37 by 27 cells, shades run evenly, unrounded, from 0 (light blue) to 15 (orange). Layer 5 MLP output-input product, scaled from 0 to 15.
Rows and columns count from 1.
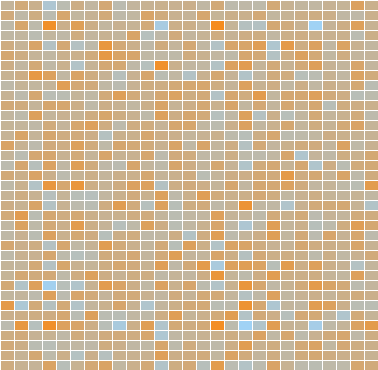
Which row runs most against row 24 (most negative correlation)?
5
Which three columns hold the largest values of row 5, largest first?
8, 21, 19
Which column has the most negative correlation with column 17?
16
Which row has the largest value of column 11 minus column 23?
33
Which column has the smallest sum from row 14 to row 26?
18
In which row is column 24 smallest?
11
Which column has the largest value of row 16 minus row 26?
6
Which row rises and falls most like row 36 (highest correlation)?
7
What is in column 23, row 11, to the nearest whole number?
9
